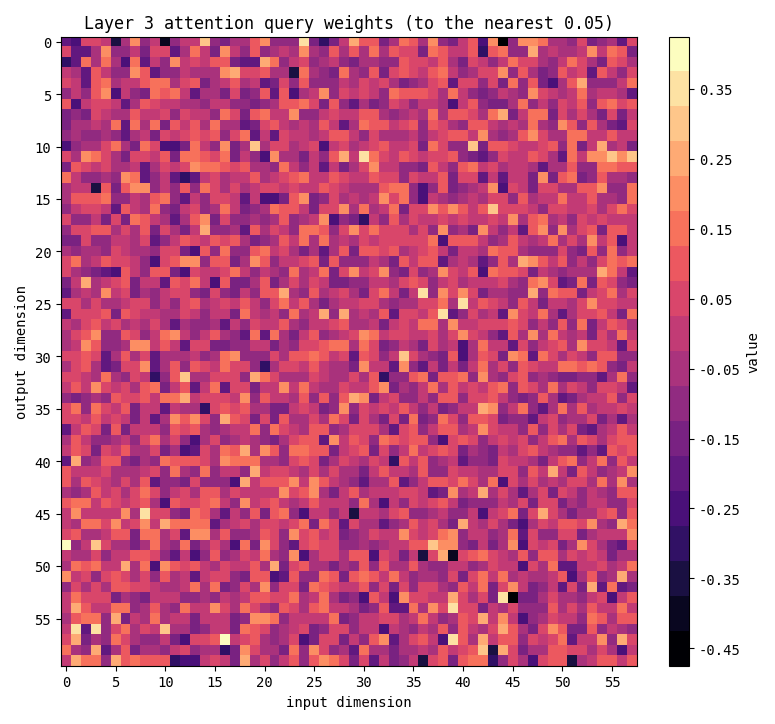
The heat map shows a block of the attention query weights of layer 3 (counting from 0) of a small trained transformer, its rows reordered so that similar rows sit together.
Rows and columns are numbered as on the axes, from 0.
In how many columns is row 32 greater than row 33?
23
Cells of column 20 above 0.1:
10
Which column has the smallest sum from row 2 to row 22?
18
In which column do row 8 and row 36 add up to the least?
56
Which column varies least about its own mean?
35
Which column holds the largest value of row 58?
42
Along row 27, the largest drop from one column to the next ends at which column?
53
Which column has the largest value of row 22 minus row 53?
45
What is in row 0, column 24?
0.35
